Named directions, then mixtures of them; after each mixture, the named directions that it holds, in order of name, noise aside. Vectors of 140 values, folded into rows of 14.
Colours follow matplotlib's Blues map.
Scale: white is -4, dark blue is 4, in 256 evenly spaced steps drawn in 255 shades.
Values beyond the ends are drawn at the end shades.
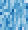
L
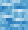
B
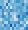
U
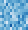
L, U.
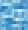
B.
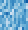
L.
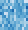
L, U.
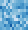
B, U.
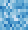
B, U.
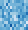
U.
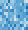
L, U.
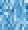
L, U.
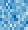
U.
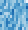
L.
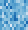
U.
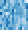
L.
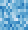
B, U.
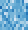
L, U.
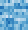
B, L.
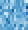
L, U.
